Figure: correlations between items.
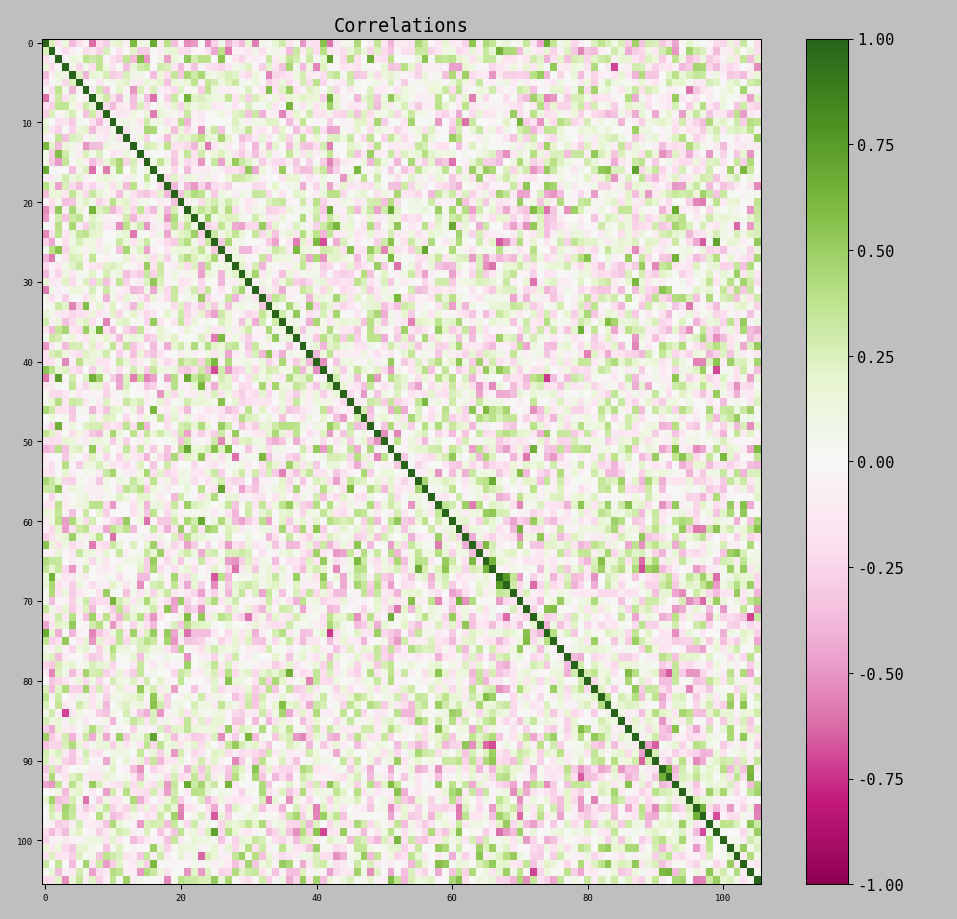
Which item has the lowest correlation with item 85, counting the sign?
91
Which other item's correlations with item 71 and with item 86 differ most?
93
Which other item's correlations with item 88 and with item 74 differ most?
0
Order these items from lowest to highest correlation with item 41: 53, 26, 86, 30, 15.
15, 86, 53, 30, 26
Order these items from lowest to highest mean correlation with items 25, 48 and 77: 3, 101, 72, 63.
3, 63, 101, 72
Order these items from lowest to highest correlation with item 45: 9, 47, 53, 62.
53, 47, 62, 9
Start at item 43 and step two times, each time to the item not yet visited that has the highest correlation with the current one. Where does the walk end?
60
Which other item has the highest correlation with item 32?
52
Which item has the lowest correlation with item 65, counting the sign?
88
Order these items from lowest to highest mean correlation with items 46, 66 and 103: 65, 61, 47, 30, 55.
61, 47, 30, 55, 65
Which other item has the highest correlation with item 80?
27
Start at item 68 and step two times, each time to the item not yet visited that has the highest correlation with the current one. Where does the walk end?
1
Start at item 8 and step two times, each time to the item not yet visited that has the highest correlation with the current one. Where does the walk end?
79
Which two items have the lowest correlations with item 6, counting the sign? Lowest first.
95, 13
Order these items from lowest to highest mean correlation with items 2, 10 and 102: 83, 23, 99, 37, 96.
96, 23, 99, 37, 83
